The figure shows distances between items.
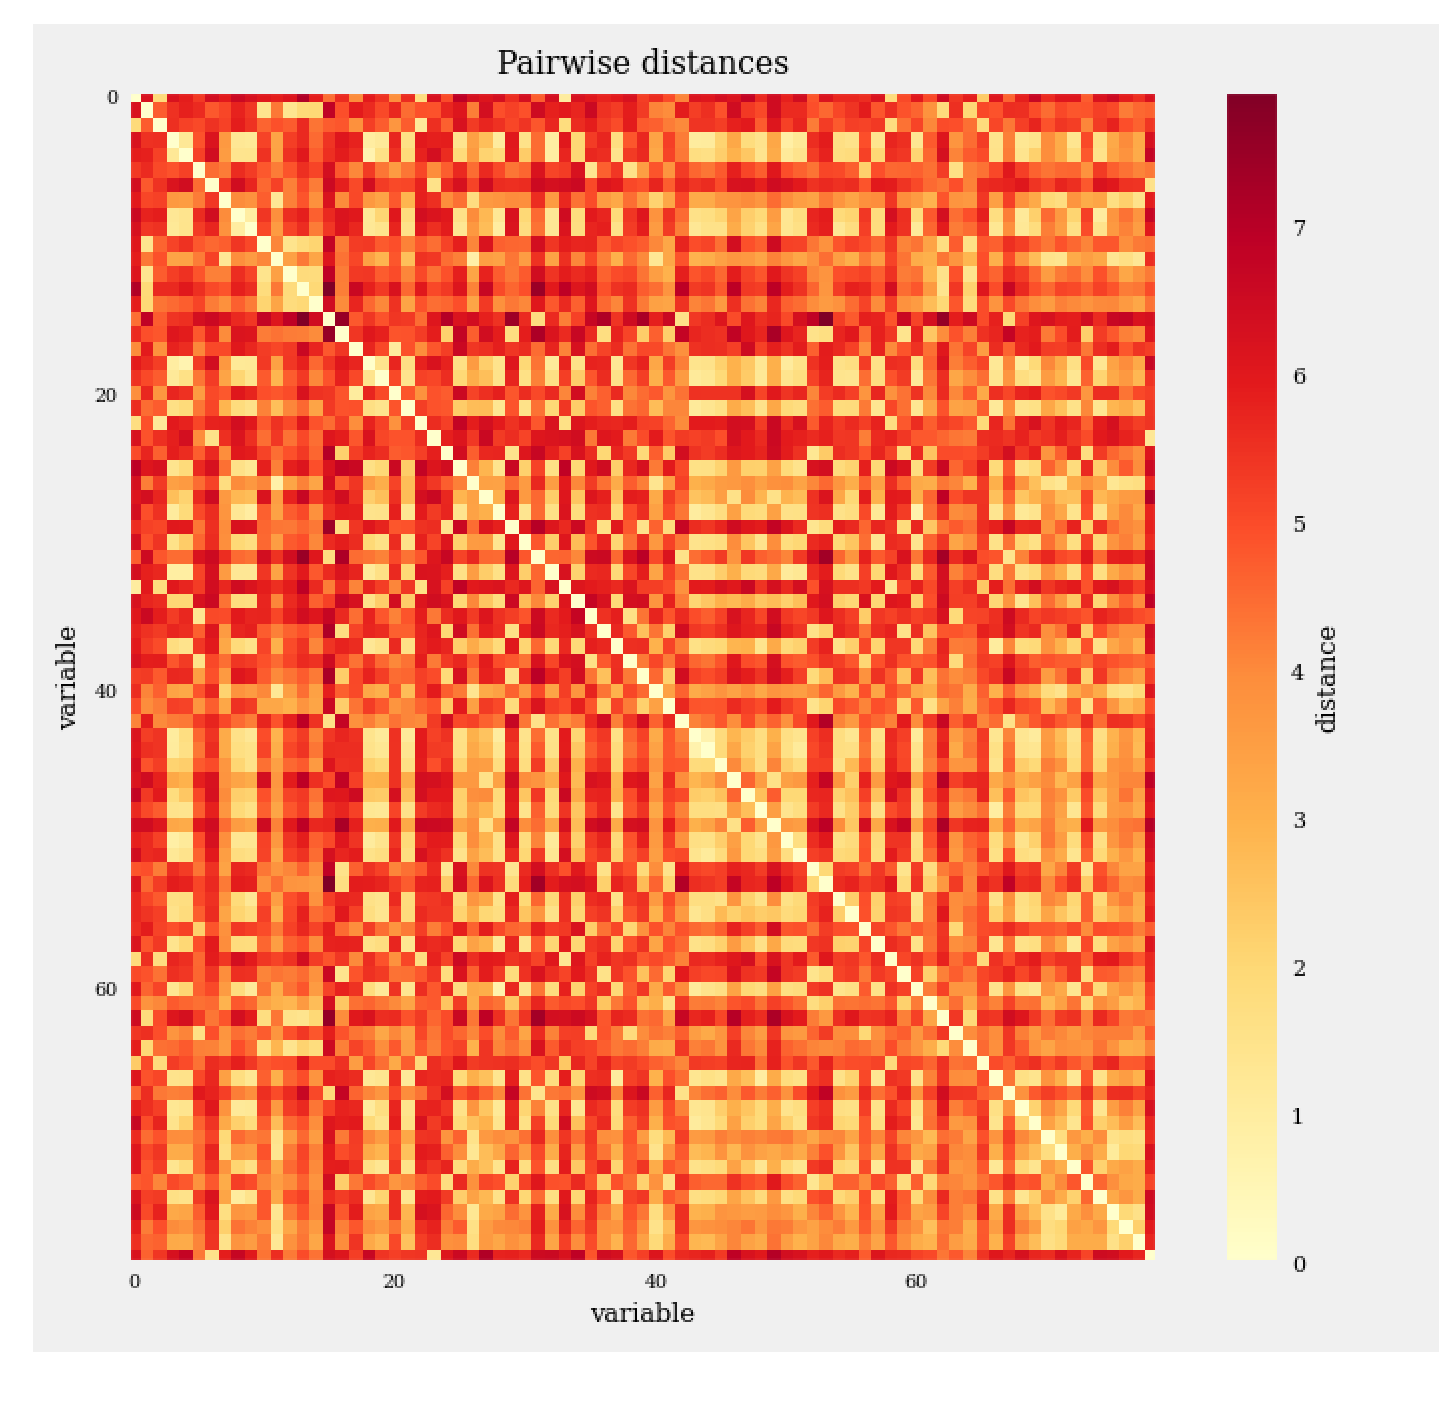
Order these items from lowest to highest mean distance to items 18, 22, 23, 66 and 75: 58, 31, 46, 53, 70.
70, 46, 58, 31, 53
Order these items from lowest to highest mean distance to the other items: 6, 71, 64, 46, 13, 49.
71, 64, 46, 49, 13, 6
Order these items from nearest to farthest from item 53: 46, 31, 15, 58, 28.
28, 58, 46, 31, 15
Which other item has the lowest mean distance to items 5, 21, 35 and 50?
63
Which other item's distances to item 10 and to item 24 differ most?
1
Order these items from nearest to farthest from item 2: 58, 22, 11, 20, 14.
22, 58, 20, 14, 11
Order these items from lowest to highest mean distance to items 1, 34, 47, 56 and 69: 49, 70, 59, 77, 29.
77, 70, 49, 59, 29
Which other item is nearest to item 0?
33
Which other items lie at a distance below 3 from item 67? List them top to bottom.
15, 31, 42
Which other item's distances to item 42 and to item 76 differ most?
15
